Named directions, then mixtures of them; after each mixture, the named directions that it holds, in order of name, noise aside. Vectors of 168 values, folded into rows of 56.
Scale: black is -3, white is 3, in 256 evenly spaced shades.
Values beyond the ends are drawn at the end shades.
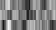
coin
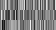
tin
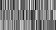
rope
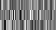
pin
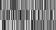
pin, rope, tin.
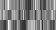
coin, rope.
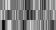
coin, tin.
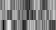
coin.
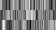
coin, rope, tin.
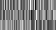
rope.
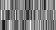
coin, tin.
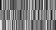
pin, rope.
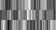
coin.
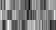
coin.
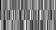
pin.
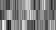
coin.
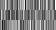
tin.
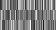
rope, tin.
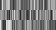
coin, pin, rope.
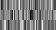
pin, rope.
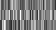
pin, tin.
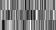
coin, rope, tin.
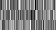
rope, tin.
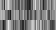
coin, rope.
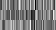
rope, tin.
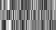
coin, pin.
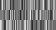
pin, rope.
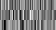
pin, rope, tin.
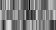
coin, rope.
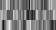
coin, rope.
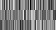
rope.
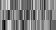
coin, pin, tin.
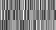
rope, tin.
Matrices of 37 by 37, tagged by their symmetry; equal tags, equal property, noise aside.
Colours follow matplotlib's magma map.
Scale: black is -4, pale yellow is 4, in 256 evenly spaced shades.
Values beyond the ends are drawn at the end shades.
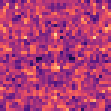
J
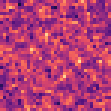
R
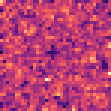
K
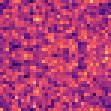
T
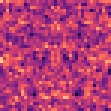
J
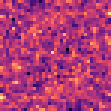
R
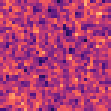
R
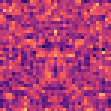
J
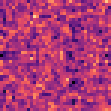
T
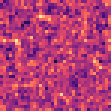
K
